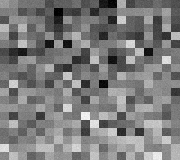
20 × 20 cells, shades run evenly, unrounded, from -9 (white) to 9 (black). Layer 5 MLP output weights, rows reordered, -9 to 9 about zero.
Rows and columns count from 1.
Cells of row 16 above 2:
4
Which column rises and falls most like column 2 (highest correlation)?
17
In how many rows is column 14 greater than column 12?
6
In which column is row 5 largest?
12
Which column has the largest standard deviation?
13
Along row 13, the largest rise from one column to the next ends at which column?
15
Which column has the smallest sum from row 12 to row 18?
18
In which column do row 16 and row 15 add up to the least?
11
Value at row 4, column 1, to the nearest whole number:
-4
